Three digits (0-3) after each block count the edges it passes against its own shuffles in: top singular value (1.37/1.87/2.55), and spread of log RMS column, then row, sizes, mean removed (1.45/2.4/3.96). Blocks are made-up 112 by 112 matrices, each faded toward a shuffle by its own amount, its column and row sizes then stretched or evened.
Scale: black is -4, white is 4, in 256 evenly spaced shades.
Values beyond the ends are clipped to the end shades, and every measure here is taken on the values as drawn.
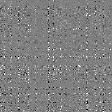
1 2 2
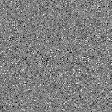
2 0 1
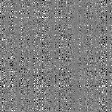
1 3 2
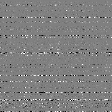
2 1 3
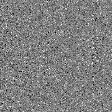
0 1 0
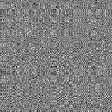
3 0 1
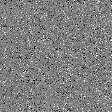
0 1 1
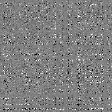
1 2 2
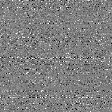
2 0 2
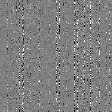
2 3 0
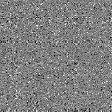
2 1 1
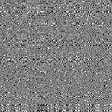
3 0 2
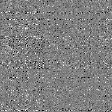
0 2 2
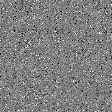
0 1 1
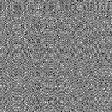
3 0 0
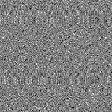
3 0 0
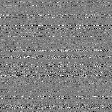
1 0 3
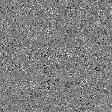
1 1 1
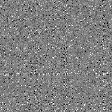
2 1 1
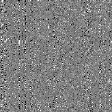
2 2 1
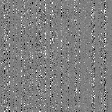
1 3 0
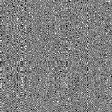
3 2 0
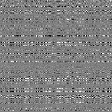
3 1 3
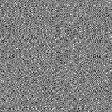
3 0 1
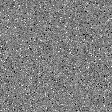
1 0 0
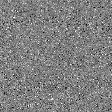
1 0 1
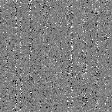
1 2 0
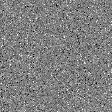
0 1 0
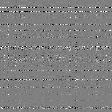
1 1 3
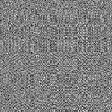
3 1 1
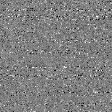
0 0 2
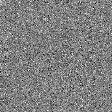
1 1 0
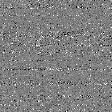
1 1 2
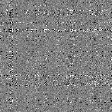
1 2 2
